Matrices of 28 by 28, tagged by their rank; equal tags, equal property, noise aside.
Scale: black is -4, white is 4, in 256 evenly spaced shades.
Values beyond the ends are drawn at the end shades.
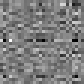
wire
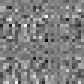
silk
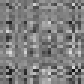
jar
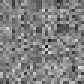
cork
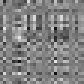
jar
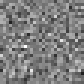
cork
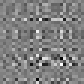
jar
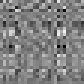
wire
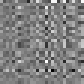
jar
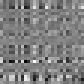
jar
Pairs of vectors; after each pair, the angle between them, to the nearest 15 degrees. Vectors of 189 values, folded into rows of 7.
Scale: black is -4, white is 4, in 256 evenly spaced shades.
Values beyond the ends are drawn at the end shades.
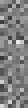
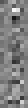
105 degrees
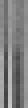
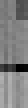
75 degrees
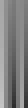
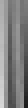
30 degrees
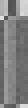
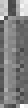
15 degrees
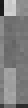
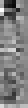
135 degrees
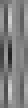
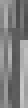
120 degrees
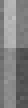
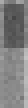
135 degrees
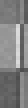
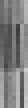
135 degrees
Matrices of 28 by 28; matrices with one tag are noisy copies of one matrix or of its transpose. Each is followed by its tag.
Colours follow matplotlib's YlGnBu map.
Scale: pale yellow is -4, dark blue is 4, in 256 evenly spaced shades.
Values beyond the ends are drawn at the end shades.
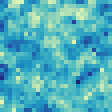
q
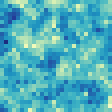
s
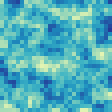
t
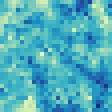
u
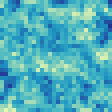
t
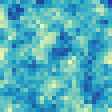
s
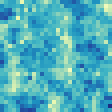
t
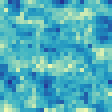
t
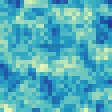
t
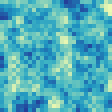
t
